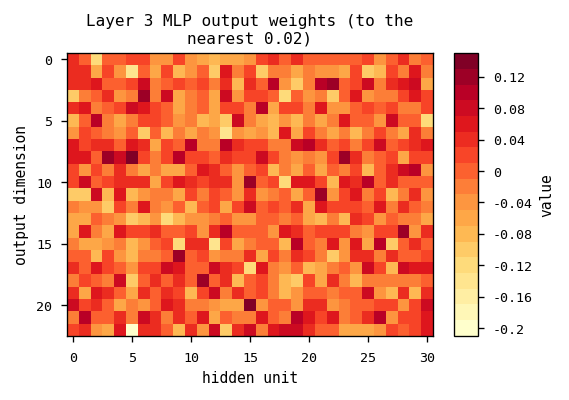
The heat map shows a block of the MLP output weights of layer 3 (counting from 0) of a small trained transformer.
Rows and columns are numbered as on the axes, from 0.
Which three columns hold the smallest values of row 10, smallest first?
18, 22, 7
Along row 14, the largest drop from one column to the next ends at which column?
29
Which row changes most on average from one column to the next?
15
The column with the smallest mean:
5
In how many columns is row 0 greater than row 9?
14
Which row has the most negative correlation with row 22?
8
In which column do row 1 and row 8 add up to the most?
3
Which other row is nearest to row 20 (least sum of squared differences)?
16
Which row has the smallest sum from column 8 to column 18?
6
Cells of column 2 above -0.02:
15
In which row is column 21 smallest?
13
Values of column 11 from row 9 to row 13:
0.06 0.02 -0.02 0 -0.04
